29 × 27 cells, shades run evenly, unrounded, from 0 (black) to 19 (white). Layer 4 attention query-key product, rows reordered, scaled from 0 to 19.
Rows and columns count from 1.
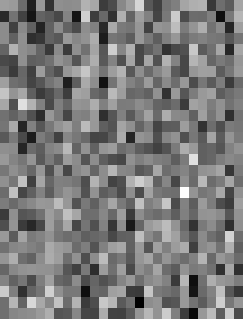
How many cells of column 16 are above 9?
17
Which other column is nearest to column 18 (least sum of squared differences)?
24
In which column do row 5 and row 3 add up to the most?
13
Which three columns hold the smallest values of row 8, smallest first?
12, 8, 26
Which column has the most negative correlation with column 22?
6
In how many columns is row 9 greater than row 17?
12
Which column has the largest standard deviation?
22
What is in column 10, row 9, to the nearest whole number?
12
